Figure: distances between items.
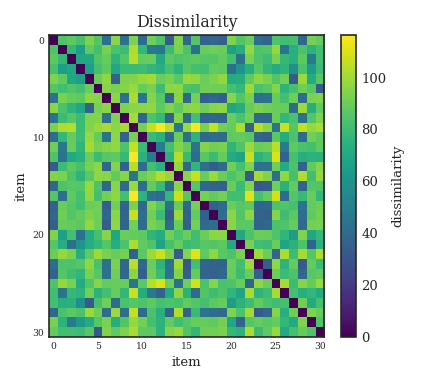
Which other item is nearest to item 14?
22
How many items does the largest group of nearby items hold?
12
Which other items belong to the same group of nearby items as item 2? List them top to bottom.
21, 29
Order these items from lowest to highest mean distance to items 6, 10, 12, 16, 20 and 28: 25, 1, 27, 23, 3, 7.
23, 1, 3, 27, 7, 25
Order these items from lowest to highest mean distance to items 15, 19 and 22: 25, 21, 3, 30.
25, 3, 21, 30
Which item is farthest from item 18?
9
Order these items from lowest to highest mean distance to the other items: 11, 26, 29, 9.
26, 29, 11, 9
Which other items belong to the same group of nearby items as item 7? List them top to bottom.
4, 27
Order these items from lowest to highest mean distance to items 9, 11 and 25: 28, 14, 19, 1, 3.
14, 3, 1, 19, 28
